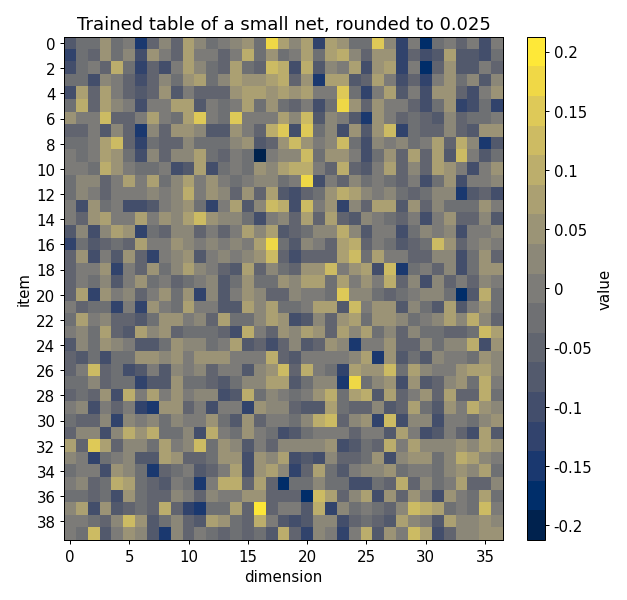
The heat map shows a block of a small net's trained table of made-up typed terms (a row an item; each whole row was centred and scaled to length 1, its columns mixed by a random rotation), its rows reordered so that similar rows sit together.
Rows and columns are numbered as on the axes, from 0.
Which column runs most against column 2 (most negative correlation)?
23
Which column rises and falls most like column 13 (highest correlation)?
28
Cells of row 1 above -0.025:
18
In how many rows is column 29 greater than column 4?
20
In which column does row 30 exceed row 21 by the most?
6
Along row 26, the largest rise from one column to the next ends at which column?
24
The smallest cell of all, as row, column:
9, 16
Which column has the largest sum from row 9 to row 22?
17
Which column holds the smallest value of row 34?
7
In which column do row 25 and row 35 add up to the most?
13
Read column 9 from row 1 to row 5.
-0.05 0 -0.025 -0.075 0.075
